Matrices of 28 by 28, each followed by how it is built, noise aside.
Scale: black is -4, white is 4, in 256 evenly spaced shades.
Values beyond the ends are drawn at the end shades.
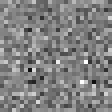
uneven rows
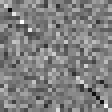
diagonal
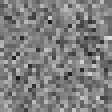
noise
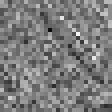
Toeplitz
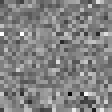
uneven rows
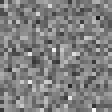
noise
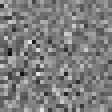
lower triangular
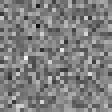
noise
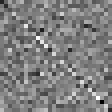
diagonal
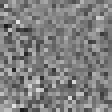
lower triangular
